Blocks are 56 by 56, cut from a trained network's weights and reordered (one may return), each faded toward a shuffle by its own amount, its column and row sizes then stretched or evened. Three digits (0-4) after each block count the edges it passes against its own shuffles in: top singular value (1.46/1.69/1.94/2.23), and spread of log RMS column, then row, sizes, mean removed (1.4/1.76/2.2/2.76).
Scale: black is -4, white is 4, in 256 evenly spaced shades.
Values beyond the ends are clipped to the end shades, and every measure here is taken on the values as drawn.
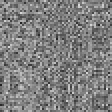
3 0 1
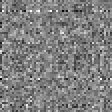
3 2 3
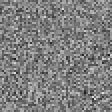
1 2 2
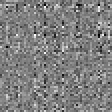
0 4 3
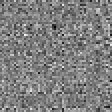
3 3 3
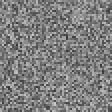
1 2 1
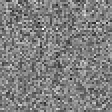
0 1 1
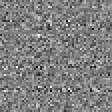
0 2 4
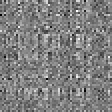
4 2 3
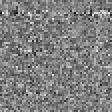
0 1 3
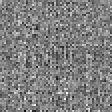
2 1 2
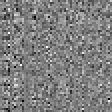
2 4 0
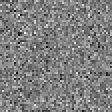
0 1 1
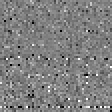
2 1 2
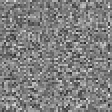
3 3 1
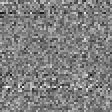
1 0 3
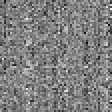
2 3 0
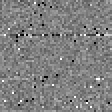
1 0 1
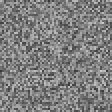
1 0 2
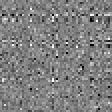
4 3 2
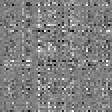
2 4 4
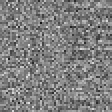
3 1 1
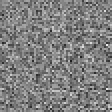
3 2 2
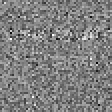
0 1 3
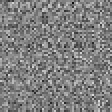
4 2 1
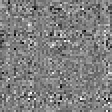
0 3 3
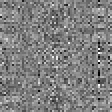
3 3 0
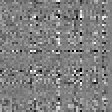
2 4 4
